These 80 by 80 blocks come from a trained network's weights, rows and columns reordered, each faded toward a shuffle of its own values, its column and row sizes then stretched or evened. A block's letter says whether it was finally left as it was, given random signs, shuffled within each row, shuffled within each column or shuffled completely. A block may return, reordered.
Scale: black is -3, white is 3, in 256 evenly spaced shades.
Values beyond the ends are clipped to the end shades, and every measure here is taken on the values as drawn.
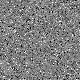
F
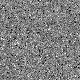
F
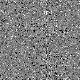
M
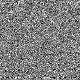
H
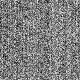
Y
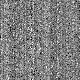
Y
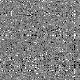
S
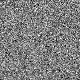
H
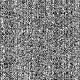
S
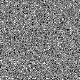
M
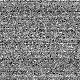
H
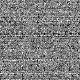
S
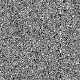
Y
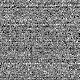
S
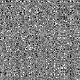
S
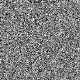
M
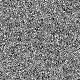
F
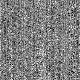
Y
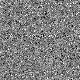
H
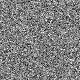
F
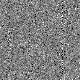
Y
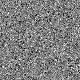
F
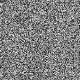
M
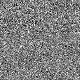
H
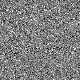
H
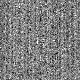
Y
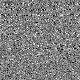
H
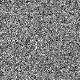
M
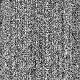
Y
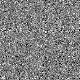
M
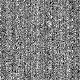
Y
